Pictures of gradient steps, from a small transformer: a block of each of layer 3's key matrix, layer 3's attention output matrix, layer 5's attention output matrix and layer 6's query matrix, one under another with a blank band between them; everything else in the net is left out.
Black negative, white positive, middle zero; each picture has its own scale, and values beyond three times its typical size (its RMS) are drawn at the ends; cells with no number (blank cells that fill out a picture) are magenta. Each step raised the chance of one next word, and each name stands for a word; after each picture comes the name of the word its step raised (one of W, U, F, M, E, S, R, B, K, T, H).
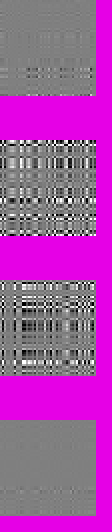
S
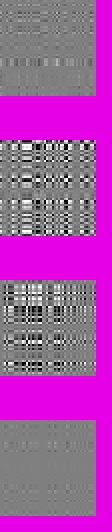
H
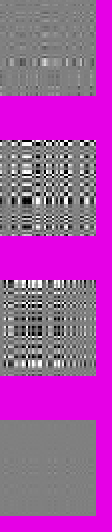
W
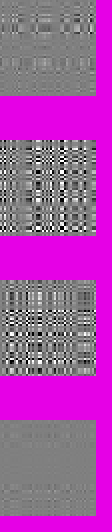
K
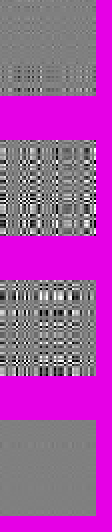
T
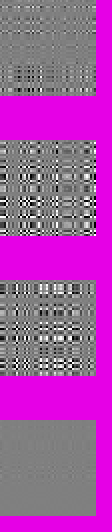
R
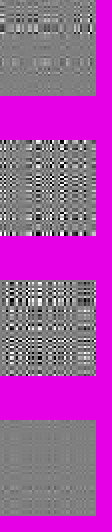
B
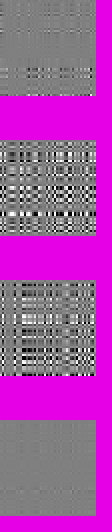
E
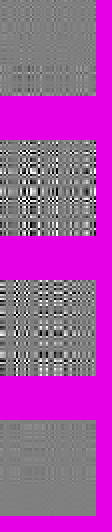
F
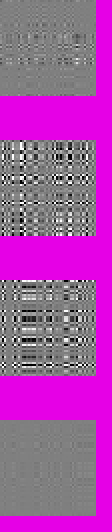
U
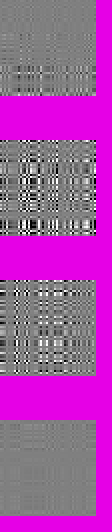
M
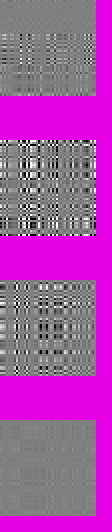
S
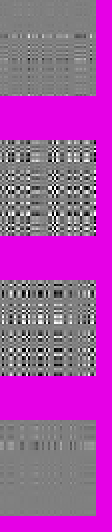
E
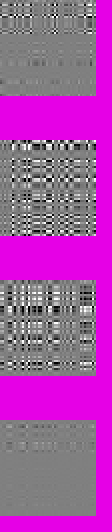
H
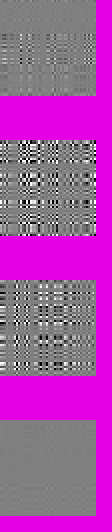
H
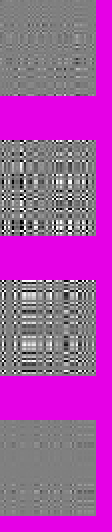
M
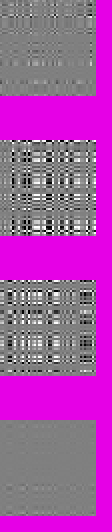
M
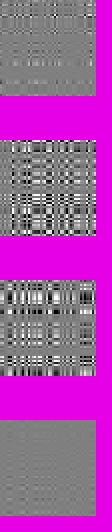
T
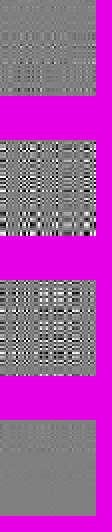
B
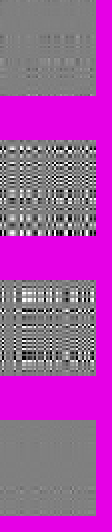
B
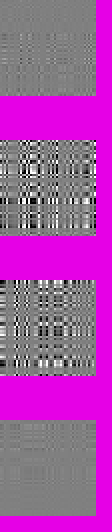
W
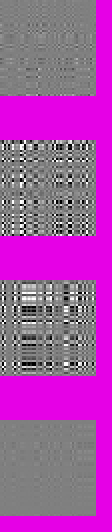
H
